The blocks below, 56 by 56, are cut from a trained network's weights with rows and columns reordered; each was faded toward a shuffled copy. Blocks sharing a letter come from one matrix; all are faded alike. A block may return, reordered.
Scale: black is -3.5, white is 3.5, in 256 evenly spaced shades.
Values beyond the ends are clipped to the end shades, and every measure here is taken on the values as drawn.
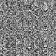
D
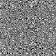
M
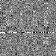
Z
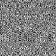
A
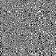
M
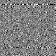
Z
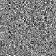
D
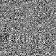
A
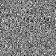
A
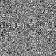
A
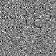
M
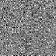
M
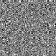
D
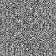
D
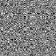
Z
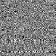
Z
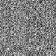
D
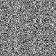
A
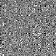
M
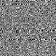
Z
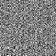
D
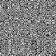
A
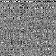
Z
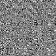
M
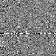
Z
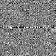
Z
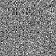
D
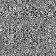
A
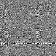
Z
